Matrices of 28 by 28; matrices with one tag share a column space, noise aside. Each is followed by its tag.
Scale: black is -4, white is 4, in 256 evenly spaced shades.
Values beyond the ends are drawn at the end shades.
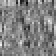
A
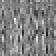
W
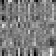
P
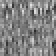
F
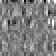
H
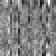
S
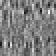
F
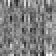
S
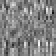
F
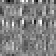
H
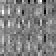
H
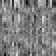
S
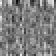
S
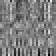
P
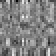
P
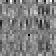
H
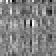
H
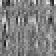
A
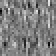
F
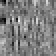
A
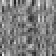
S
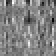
A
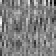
A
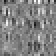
H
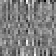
P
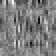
A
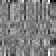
P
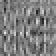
W
